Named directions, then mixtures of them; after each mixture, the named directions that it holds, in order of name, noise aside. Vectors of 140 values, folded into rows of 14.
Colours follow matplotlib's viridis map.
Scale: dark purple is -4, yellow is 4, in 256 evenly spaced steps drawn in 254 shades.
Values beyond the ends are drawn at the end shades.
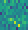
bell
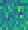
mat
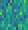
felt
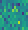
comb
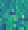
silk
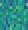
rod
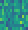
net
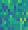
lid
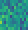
lid.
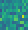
net, silk.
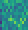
bell, lid.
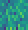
felt, rod, silk.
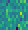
bell, felt, silk.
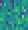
comb, net, rod.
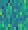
felt.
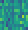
net.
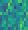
felt, lid.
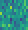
bell, felt.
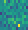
bell.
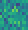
bell, comb.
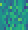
rod.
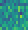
mat.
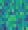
net, silk.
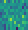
bell, silk.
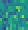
mat, rod, silk.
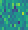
comb.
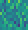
bell, comb, lid.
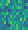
felt, lid, rod.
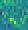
bell, felt, lid.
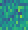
mat.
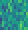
felt, lid.
